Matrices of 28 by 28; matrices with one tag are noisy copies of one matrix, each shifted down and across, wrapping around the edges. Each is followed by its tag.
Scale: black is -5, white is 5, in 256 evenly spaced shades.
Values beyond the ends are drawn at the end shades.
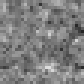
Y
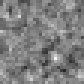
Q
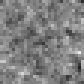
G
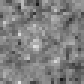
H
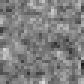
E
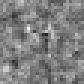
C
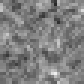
G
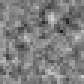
Q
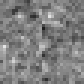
E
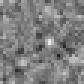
Q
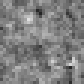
C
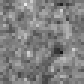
Y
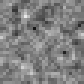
Q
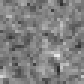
G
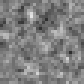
Q
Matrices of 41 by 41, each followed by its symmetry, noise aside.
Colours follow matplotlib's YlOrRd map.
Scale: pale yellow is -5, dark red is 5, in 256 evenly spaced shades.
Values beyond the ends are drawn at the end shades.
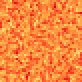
same after a half turn.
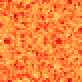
mirrored top to bottom.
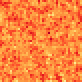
no symmetry.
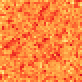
symmetric.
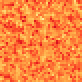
antisymmetric.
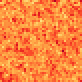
no symmetry.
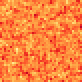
no symmetry.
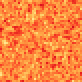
antisymmetric.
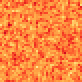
no symmetry.
